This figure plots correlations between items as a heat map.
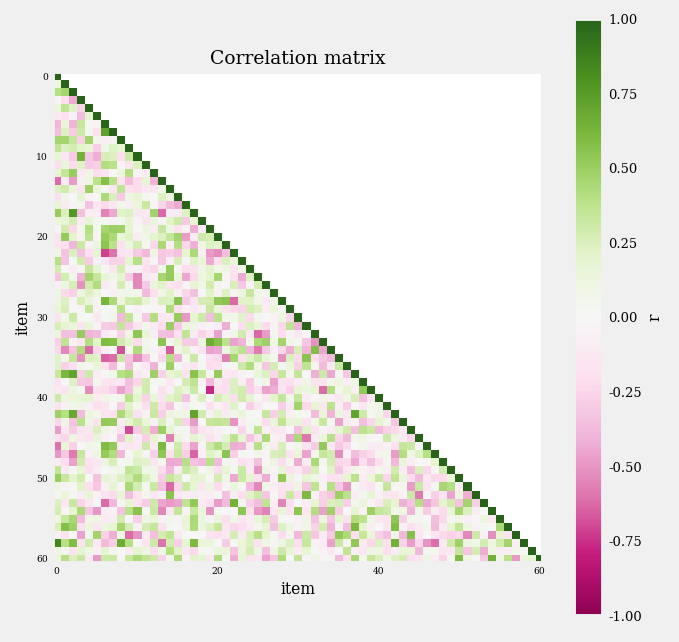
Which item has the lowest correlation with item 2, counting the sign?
47
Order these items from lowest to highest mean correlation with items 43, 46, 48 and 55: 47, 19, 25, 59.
59, 25, 47, 19
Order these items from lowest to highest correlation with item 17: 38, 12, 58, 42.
38, 12, 58, 42
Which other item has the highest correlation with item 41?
30
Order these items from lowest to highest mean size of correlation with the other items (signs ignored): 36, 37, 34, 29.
29, 36, 37, 34
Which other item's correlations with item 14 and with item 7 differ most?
35
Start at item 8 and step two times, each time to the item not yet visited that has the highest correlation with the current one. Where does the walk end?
0
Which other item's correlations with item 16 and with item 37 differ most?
20
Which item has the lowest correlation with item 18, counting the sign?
48
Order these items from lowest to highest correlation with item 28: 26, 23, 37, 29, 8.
26, 29, 8, 23, 37
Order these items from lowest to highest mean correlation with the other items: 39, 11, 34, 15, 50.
34, 39, 11, 15, 50
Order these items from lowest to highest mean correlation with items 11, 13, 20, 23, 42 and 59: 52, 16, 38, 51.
51, 16, 52, 38
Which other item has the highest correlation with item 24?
14
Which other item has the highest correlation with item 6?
7
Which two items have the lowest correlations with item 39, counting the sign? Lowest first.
19, 33
